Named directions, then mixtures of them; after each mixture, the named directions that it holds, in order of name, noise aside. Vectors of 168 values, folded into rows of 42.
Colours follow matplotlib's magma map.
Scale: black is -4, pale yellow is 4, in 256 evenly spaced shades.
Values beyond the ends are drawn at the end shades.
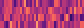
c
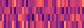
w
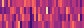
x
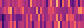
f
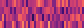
w.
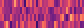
c.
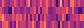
c, f.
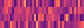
c.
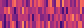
f, w.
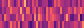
c, x.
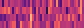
f, x.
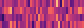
c, f.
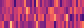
c.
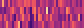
x.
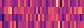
c, f.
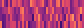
f, w, x.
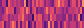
c, w, x.
